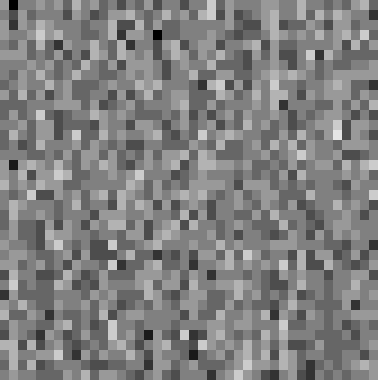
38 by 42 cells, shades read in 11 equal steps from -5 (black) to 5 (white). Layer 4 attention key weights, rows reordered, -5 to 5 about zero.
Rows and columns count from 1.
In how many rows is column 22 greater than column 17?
11
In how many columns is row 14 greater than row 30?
20
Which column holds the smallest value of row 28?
24
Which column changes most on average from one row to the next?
42
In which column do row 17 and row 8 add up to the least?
2
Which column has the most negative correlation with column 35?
28
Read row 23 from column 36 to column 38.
-2 0 1
